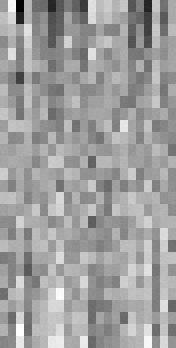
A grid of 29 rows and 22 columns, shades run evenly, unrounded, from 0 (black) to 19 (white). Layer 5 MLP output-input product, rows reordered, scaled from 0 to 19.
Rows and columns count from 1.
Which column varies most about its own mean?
3
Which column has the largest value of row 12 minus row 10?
7
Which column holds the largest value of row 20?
21
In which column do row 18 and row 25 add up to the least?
1
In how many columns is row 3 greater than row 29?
8
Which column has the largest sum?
16
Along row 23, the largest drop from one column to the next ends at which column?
20
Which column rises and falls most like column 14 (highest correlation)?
13
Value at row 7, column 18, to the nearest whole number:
9
